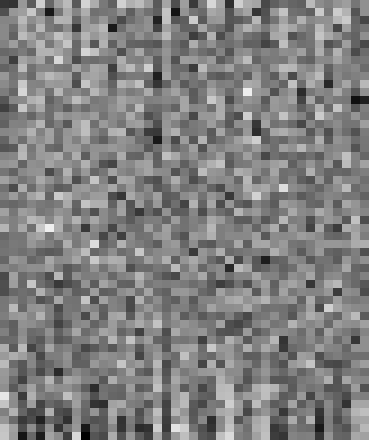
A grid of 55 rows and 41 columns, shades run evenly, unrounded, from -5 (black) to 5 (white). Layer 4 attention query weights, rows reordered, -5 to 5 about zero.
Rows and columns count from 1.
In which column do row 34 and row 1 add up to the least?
26
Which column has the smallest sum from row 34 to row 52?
19
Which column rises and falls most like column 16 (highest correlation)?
10
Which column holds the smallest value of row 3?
18
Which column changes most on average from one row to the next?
11
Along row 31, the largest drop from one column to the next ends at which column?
12
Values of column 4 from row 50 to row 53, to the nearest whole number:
2 1 -2 -2
